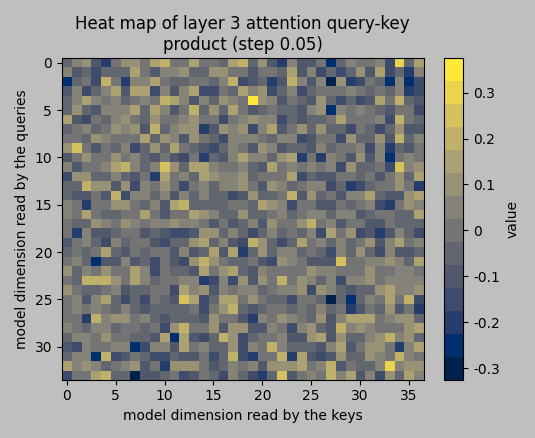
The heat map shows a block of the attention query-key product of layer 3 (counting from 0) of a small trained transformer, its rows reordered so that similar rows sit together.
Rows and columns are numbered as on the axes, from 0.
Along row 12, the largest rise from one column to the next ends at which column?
10
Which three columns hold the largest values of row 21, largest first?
28, 14, 36
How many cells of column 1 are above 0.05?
3
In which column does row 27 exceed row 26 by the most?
29
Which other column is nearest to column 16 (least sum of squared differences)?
26
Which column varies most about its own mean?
33
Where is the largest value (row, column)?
4, 19
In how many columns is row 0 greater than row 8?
19
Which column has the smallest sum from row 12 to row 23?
32
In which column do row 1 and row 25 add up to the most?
12
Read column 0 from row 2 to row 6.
-0.25 -0.1 -0.05 -0.05 0.15
